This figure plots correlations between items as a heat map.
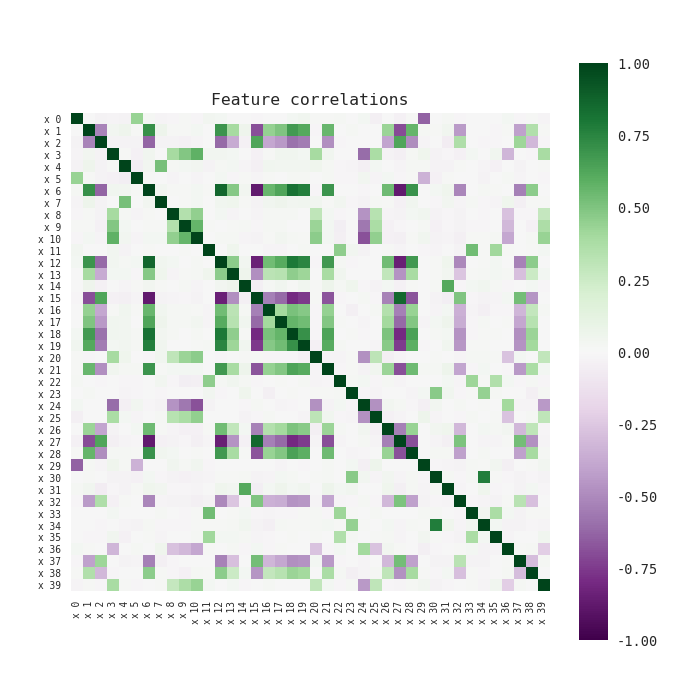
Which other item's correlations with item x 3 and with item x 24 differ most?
x 10
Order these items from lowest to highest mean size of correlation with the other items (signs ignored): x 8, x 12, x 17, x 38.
x 8, x 38, x 17, x 12
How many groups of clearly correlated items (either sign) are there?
7
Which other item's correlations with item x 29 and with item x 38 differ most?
x 0
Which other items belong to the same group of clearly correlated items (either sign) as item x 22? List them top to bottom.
x 11, x 33, x 35
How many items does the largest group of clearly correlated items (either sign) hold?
17
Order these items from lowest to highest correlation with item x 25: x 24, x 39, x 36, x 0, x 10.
x 24, x 36, x 0, x 39, x 10
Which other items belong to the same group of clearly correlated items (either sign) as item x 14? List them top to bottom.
x 31
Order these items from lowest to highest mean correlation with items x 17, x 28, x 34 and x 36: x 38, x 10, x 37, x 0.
x 37, x 10, x 0, x 38
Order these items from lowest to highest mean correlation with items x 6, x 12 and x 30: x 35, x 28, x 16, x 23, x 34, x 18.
x 35, x 23, x 34, x 16, x 28, x 18
